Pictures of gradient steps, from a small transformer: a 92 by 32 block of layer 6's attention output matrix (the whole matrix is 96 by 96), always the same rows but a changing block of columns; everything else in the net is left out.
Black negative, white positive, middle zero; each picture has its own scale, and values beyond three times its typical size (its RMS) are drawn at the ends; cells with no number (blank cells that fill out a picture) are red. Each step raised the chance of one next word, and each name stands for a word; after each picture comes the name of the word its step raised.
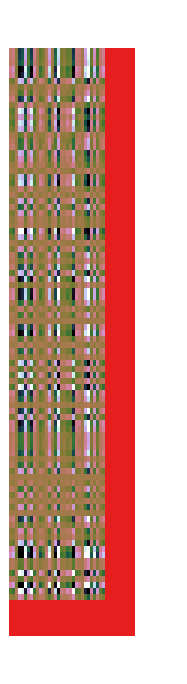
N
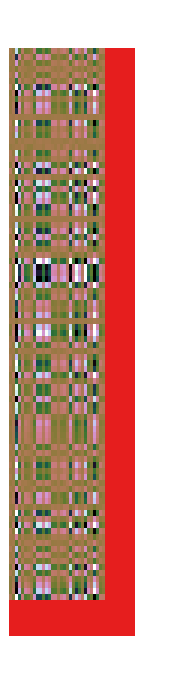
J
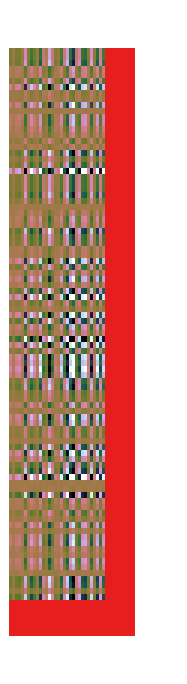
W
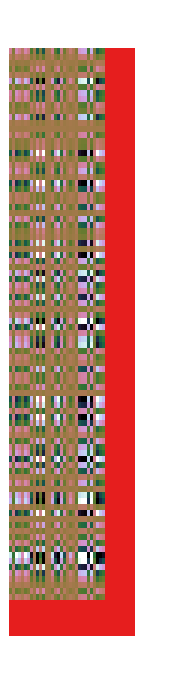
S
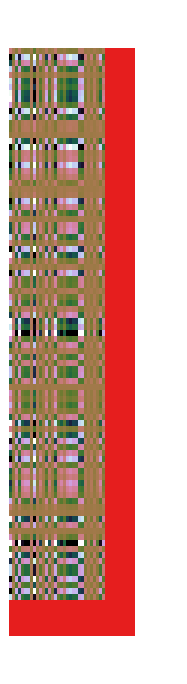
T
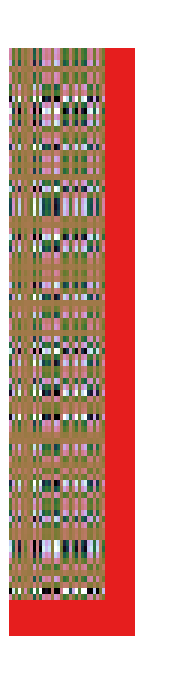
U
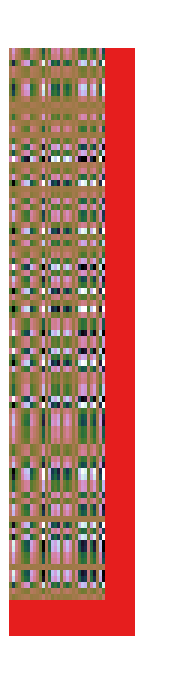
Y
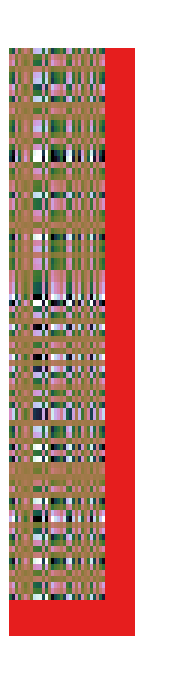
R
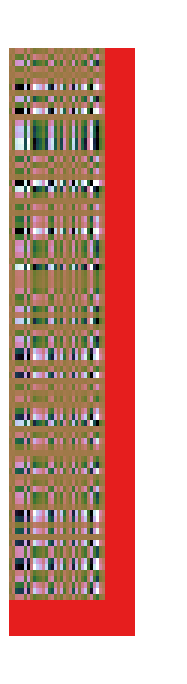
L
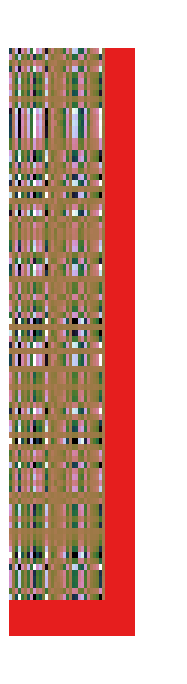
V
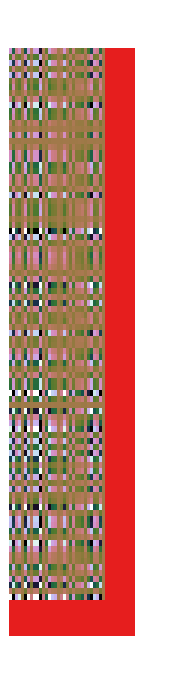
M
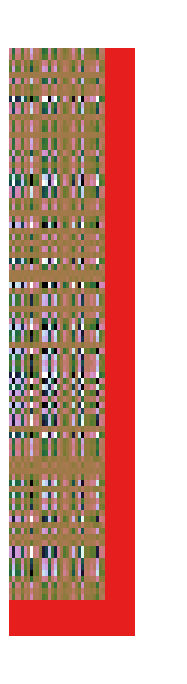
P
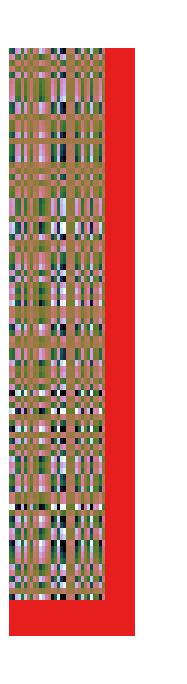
M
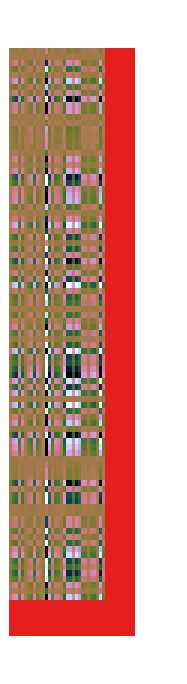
P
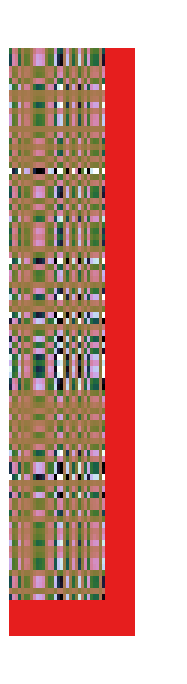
W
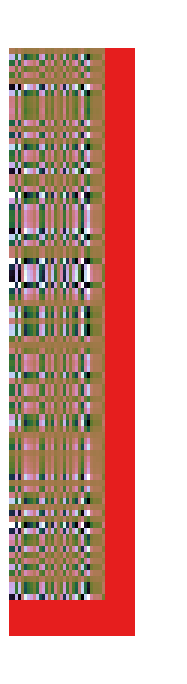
J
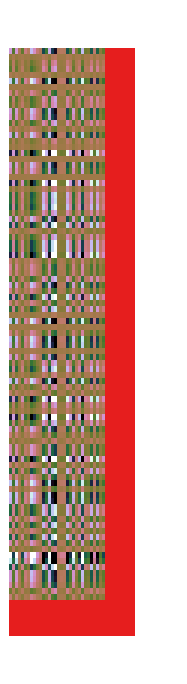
S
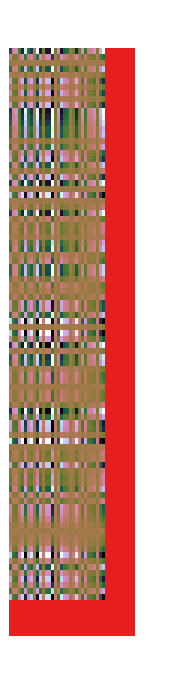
V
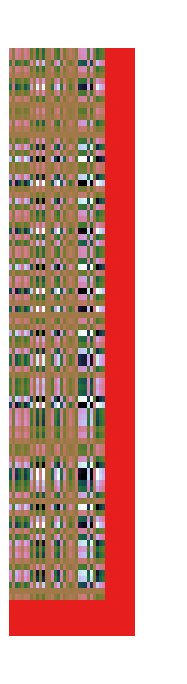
Y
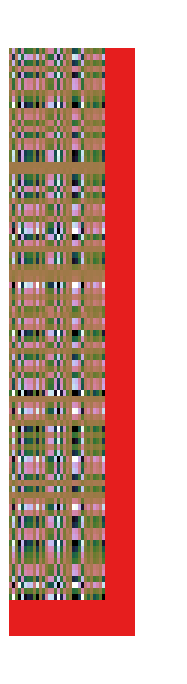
M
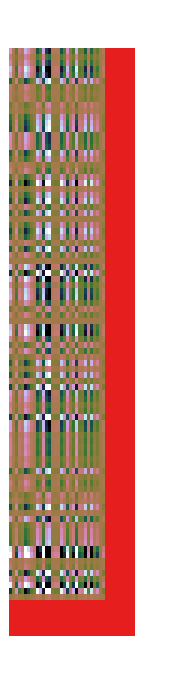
N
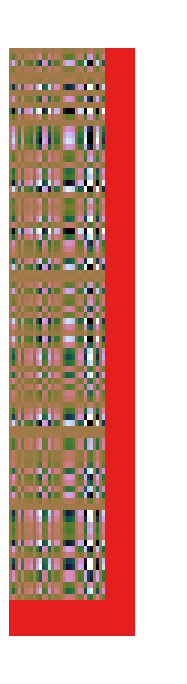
L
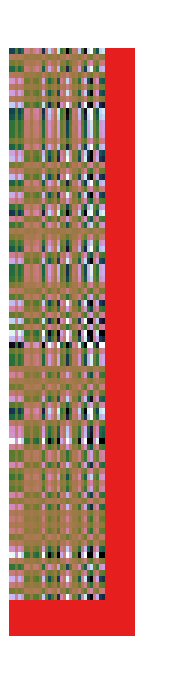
V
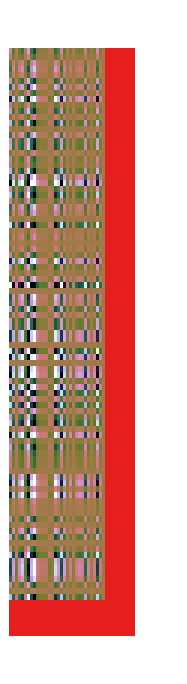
P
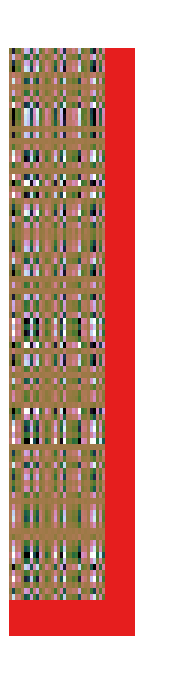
V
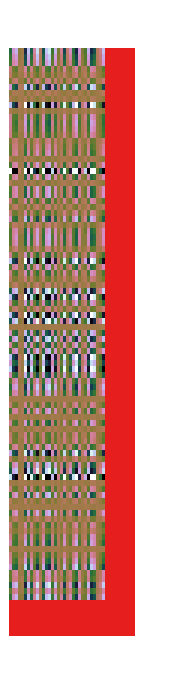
W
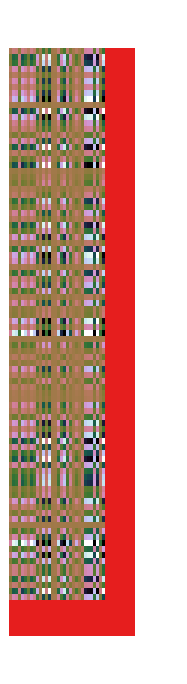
T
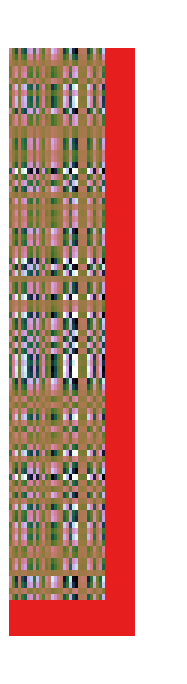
W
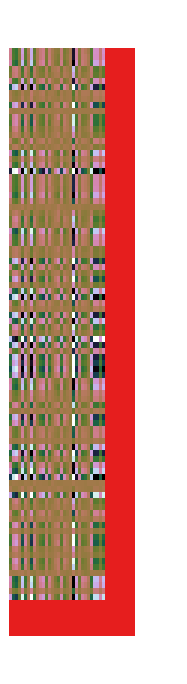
W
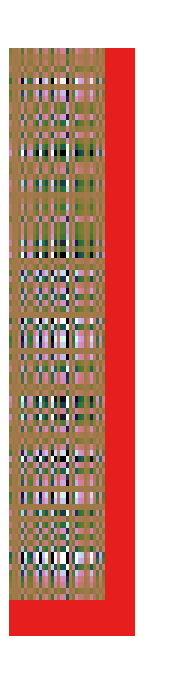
S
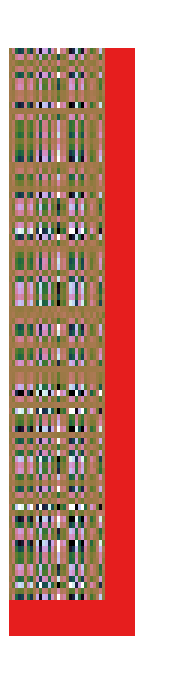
M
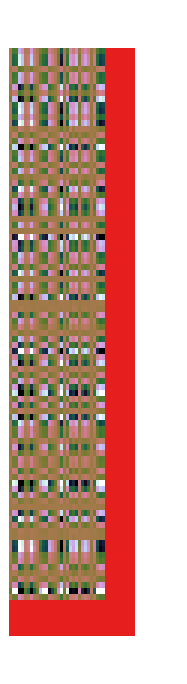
U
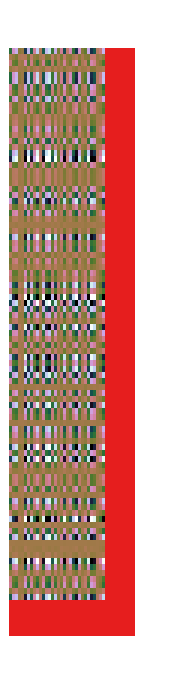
R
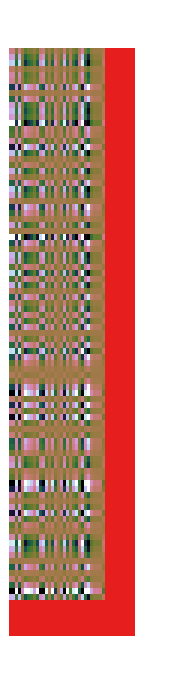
U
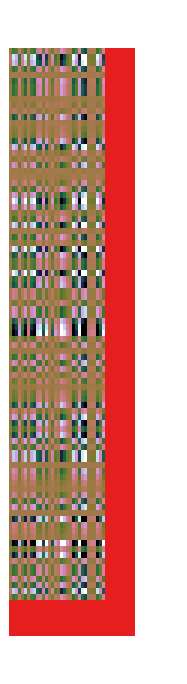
T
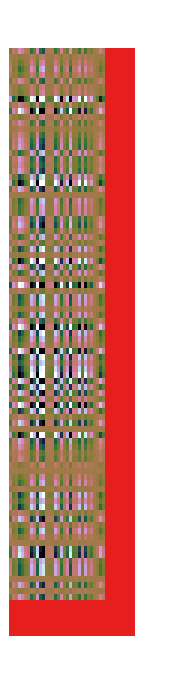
P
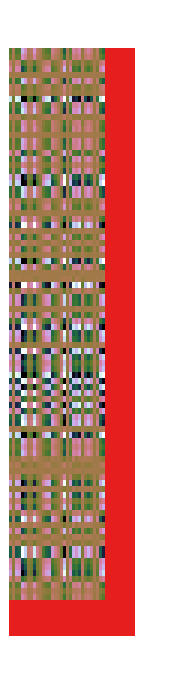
P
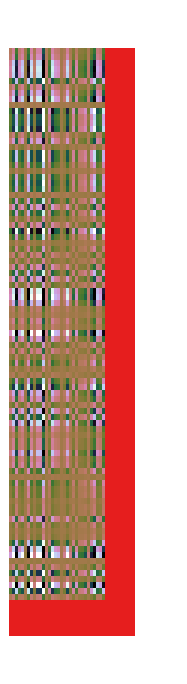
N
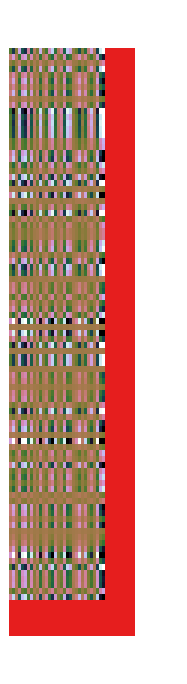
V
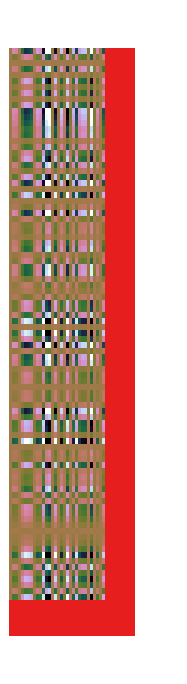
V
